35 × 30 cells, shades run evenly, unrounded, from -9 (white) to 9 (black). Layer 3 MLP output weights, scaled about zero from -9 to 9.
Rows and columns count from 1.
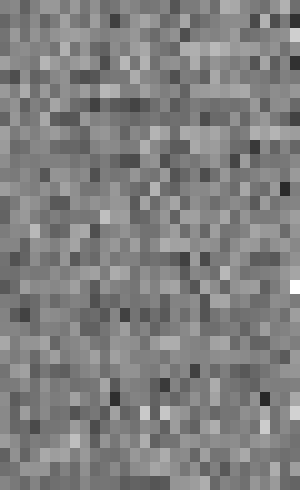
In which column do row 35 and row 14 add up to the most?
29
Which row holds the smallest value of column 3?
7
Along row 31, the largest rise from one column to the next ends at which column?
28
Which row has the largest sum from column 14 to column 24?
8
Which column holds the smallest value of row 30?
30
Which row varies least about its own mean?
26
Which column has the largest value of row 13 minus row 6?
22
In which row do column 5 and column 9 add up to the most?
6
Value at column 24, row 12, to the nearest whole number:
4
